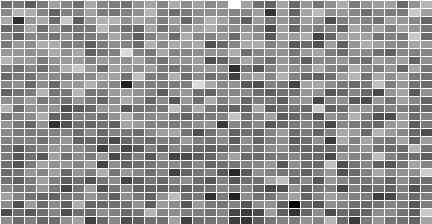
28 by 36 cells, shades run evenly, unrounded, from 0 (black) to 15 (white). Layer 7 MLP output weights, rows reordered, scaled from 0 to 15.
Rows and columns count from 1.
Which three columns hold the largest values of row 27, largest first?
36, 13, 23
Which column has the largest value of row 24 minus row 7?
8
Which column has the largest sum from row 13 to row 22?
34
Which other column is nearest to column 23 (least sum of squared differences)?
14
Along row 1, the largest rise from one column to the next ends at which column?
20
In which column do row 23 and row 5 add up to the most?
24
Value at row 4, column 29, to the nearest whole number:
6
